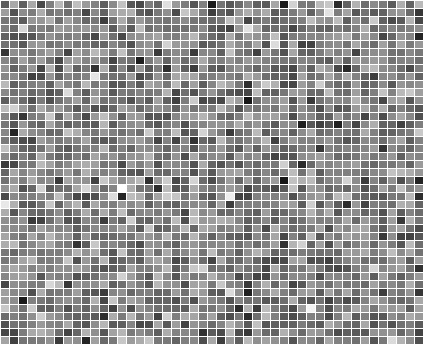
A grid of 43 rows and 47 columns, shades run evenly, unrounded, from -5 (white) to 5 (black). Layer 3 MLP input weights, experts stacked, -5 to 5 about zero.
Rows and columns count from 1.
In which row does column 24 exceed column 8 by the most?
33
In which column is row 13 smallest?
22
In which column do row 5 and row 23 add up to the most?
47
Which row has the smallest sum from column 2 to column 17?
24
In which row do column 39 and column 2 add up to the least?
23
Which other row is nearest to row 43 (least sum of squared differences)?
32
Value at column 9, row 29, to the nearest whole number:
1
